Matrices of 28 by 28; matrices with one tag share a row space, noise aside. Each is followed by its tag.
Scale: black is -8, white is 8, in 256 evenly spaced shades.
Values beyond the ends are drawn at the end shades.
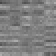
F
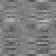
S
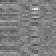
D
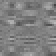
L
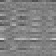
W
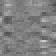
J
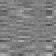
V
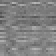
W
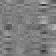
J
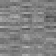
F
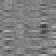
J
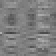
S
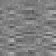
L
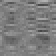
S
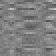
L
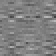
L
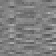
L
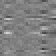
J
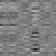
D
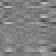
J
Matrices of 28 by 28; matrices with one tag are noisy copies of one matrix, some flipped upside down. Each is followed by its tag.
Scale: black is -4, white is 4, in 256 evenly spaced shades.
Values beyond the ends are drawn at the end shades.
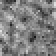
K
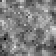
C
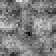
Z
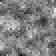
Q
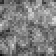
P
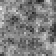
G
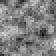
Q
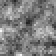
Z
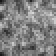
P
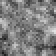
C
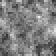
C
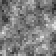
C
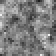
G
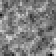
K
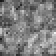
P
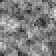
Q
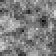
Q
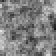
G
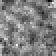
K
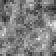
C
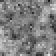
G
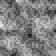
Z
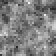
C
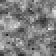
Q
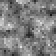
Z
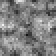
Z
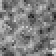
K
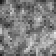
P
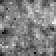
P
